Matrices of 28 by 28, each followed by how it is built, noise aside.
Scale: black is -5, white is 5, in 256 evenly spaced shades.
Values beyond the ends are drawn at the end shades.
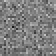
blocks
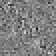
banded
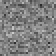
blocks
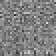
low rank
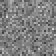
repeating columns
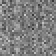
blocks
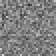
repeating columns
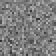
noise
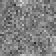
smooth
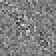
banded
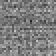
blocks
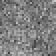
smooth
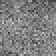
smooth
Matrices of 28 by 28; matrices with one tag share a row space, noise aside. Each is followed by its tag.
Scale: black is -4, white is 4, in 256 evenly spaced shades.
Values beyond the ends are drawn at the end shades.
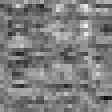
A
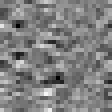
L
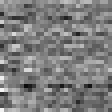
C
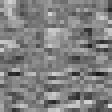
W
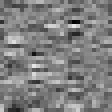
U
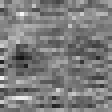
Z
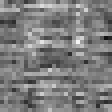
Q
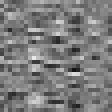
U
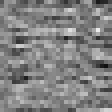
A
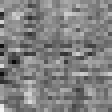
C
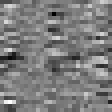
W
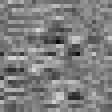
U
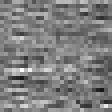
A
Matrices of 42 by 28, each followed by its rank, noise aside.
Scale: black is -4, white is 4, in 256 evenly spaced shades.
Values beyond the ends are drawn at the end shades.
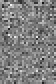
eight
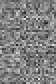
six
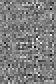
six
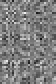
four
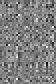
four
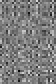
three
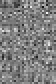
six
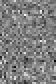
six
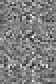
six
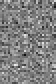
eight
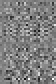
four
